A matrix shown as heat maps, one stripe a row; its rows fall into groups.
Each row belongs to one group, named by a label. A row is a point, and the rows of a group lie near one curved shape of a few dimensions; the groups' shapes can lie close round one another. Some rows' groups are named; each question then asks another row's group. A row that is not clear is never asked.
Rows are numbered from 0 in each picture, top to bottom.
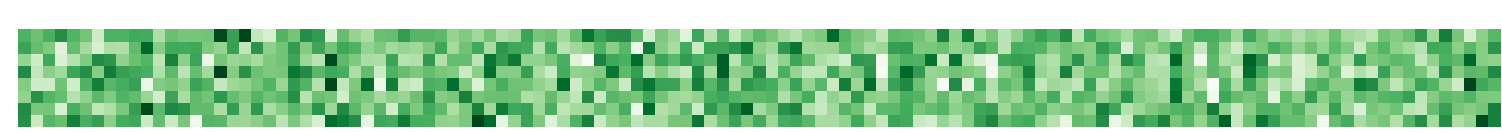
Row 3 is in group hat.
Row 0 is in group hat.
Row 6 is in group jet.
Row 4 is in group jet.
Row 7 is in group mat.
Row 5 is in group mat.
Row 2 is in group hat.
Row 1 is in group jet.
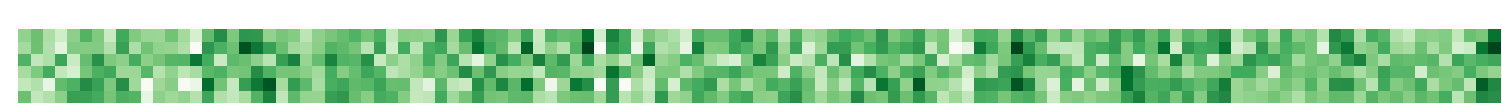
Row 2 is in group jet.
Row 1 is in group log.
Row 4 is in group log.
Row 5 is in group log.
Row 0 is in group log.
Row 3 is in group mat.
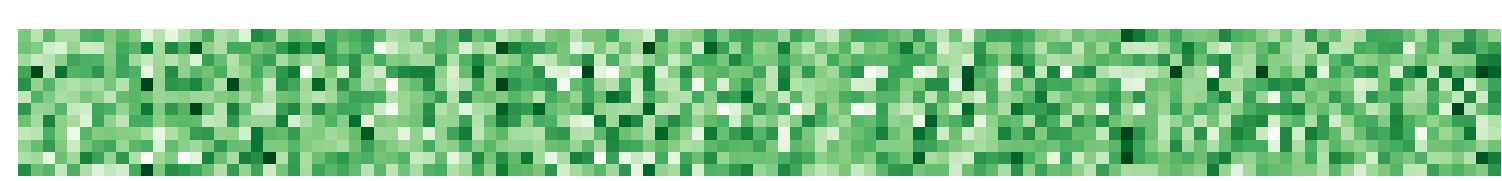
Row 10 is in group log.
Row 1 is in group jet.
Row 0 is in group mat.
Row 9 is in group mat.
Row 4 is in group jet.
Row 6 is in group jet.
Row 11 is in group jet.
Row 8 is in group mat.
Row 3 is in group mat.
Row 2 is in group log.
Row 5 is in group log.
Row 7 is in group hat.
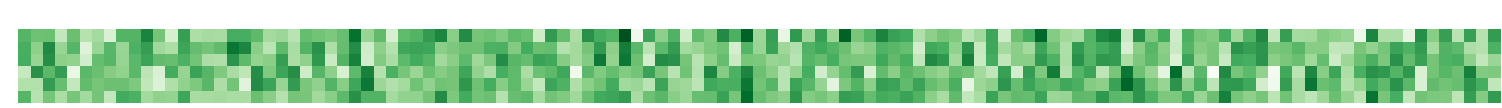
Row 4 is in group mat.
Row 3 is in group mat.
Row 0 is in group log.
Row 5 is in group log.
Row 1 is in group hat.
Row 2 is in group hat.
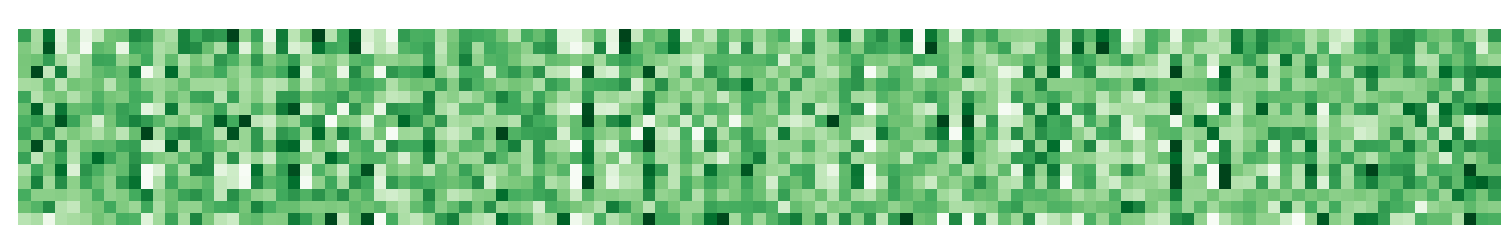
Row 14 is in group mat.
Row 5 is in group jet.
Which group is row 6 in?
mat
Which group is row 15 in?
jet
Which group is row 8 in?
jet
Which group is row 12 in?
mat
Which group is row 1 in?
hat
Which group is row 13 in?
jet
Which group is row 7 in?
hat
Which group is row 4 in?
log
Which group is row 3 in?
mat
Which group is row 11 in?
mat
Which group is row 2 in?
mat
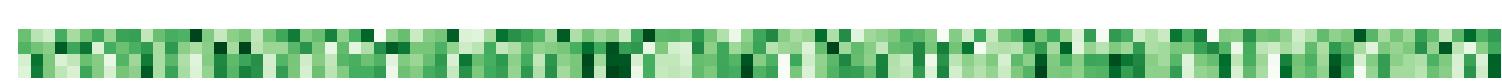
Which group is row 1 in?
hat
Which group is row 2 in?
log
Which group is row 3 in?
log
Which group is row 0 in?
jet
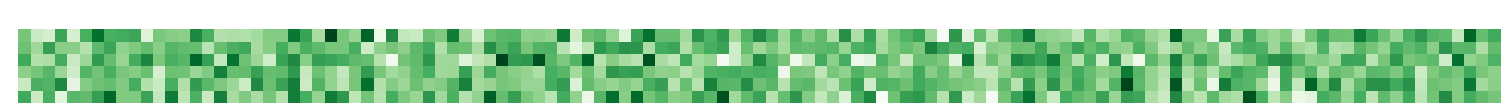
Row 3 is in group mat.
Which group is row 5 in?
hat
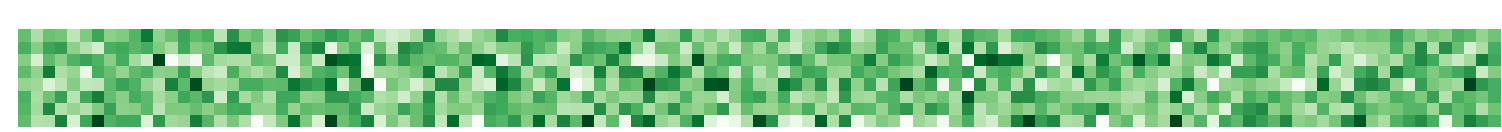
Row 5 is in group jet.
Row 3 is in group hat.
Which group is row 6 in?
hat
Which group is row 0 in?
jet
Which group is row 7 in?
jet
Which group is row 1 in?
hat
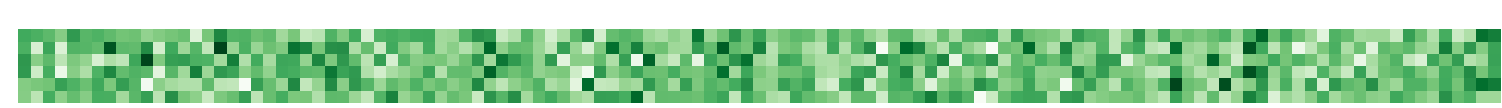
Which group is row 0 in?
mat
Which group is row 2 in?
jet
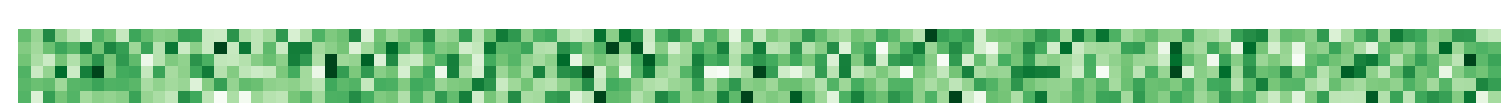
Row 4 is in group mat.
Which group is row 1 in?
hat
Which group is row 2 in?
jet
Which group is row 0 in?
hat
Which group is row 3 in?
jet
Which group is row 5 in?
log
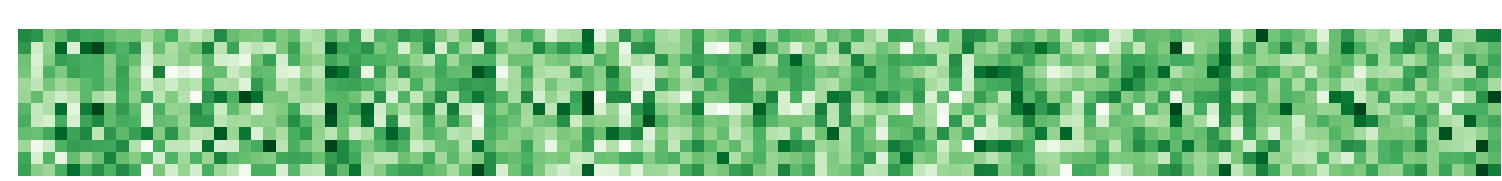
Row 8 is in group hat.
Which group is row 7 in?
jet
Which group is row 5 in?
log
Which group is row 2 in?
log
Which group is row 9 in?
log
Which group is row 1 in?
jet
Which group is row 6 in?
jet
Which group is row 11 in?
mat
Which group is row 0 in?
mat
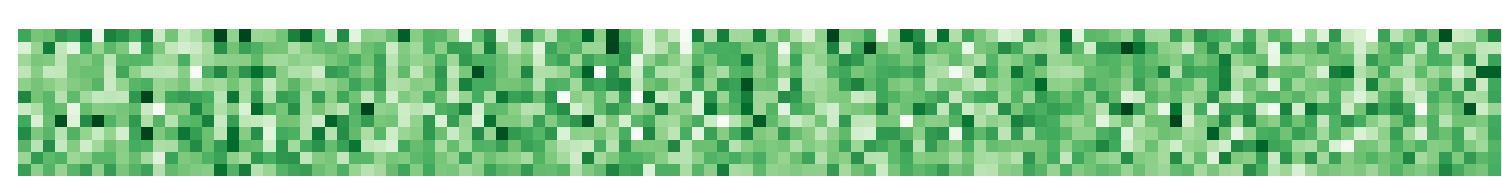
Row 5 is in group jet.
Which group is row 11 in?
hat
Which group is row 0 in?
hat
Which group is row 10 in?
mat
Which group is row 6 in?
mat
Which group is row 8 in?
jet
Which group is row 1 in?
mat
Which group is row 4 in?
log
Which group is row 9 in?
hat
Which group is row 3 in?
log
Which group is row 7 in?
jet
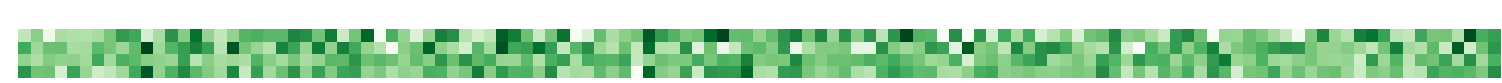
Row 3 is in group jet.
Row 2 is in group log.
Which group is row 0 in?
jet
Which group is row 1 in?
jet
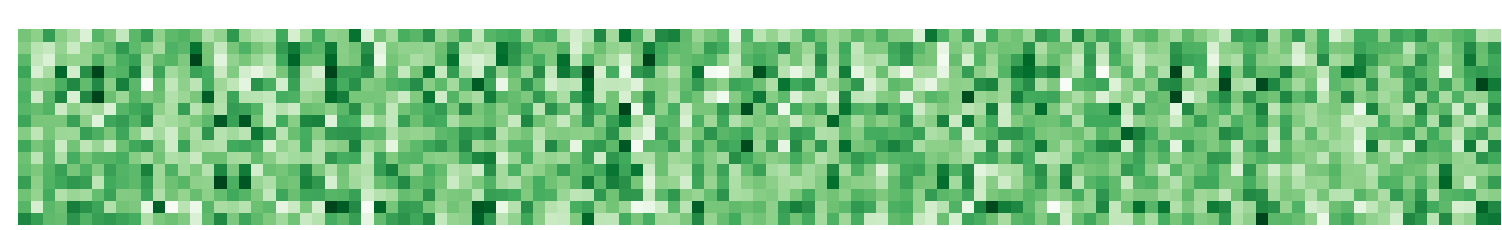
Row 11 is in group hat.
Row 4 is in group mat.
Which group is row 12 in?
hat
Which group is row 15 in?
mat
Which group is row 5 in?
jet
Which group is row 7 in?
hat
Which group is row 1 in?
jet
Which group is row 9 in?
log
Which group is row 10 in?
mat
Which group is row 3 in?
jet
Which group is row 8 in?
mat
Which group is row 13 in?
hat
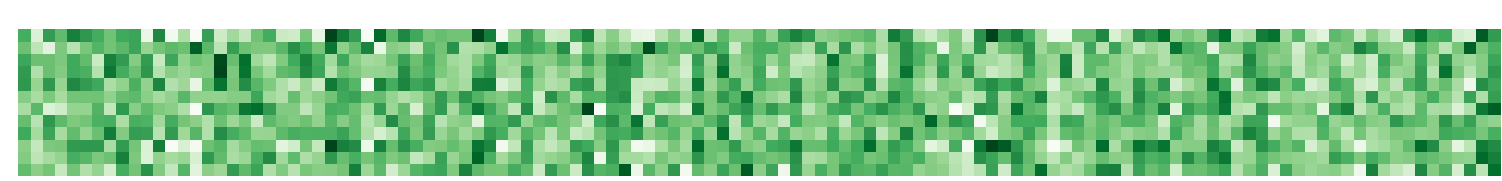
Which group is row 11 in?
log
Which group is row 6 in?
log
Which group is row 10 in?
log
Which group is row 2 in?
hat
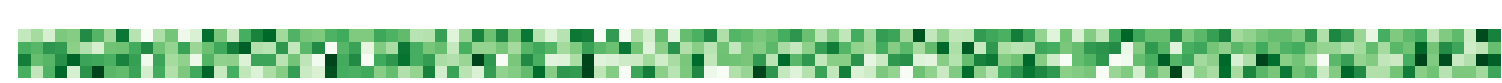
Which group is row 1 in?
hat
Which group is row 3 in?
jet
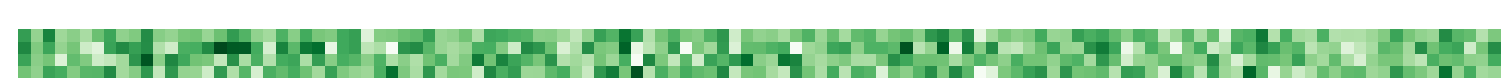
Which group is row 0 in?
hat
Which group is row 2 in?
jet
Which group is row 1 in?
hat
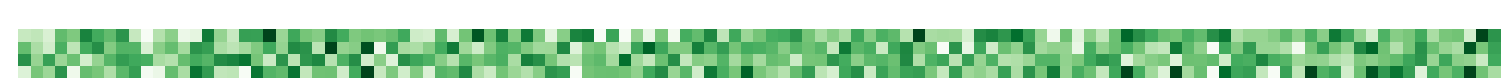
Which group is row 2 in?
hat
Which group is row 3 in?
mat
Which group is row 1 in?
jet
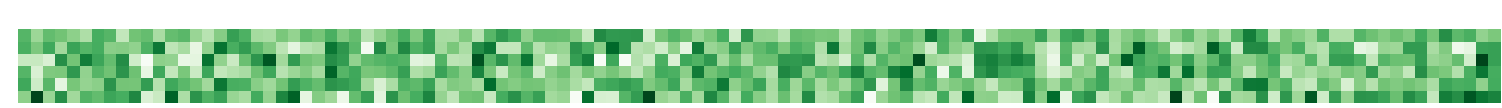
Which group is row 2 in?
log
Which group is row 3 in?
log
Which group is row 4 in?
hat
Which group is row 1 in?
mat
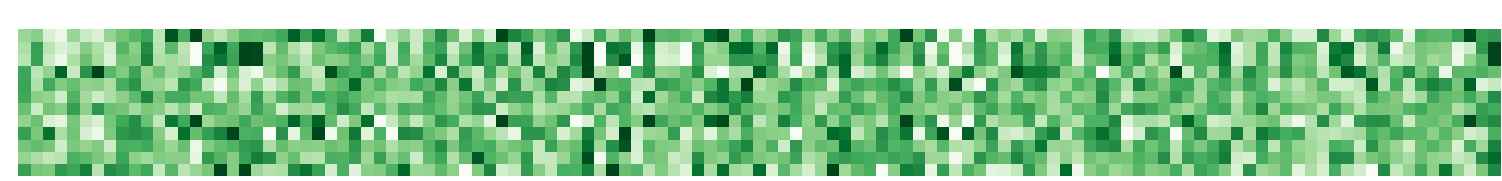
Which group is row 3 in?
jet
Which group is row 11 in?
hat
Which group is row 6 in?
mat
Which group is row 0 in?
jet
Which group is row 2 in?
log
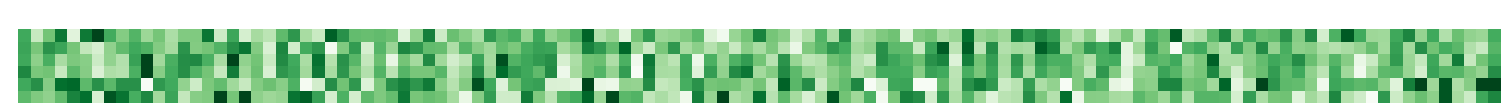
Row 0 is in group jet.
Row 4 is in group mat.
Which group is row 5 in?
hat
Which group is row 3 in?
jet
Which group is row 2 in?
jet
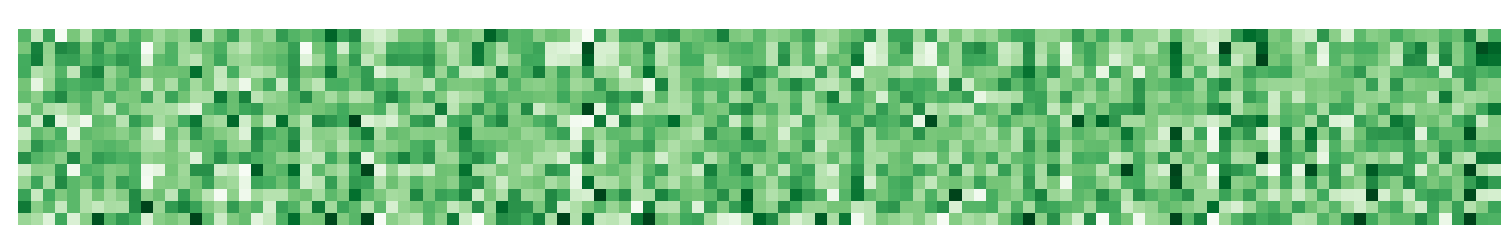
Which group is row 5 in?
hat
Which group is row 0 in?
hat
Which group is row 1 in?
mat
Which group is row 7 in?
hat
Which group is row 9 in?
mat
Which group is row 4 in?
log
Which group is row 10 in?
mat
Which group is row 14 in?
jet
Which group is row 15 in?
jet
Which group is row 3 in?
jet
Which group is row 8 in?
mat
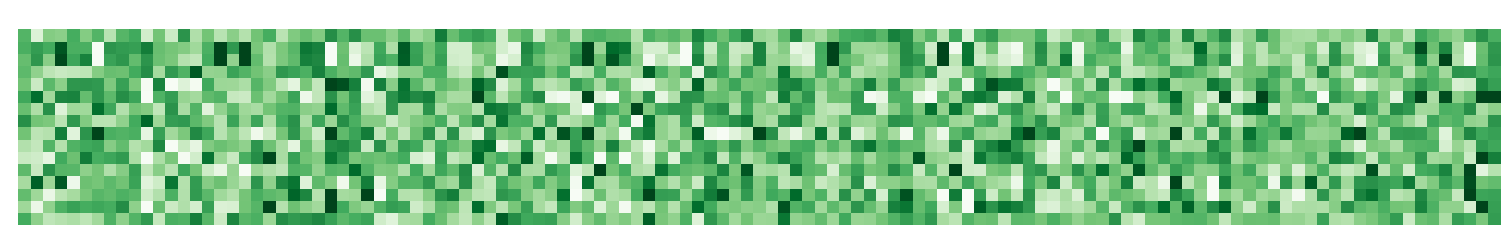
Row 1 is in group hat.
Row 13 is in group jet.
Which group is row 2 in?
hat
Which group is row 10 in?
log
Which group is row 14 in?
log
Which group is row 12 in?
mat
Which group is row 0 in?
log
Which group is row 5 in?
mat
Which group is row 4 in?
mat
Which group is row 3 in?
jet
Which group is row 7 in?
jet
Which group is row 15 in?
jet
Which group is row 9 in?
mat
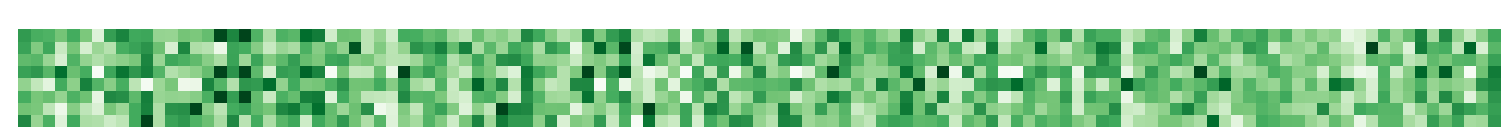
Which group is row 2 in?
jet
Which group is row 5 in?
hat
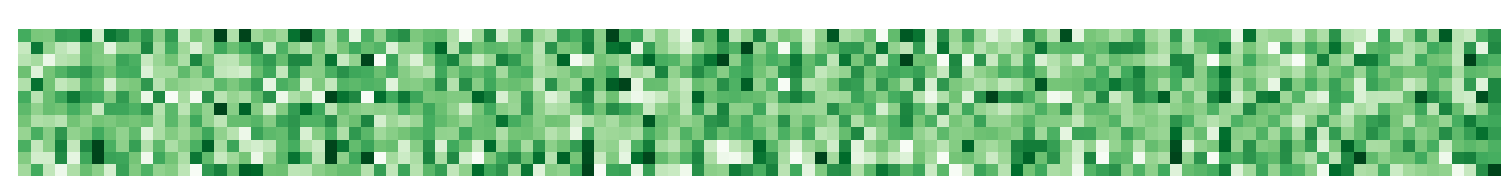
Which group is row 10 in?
jet
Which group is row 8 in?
mat
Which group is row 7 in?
jet
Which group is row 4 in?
log
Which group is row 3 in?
log
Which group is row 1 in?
log
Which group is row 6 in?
hat
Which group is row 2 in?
jet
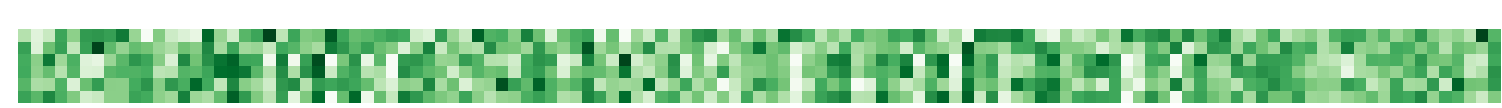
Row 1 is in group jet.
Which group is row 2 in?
hat
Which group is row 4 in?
jet
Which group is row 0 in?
log
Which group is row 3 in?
hat
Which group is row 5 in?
hat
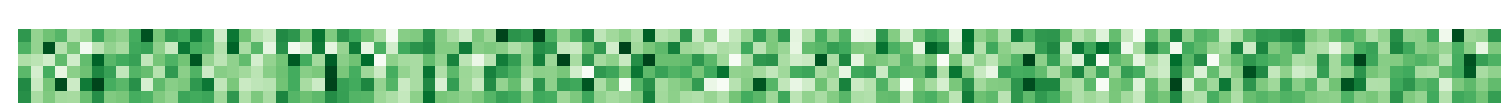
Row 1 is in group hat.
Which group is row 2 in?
jet
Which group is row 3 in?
hat
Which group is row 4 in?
jet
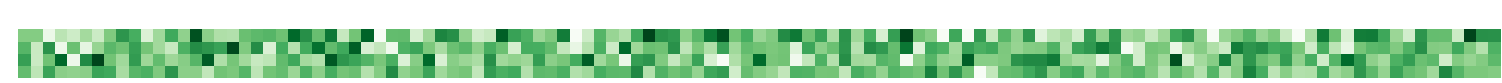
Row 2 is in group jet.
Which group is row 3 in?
hat
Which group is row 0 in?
jet
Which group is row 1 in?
hat
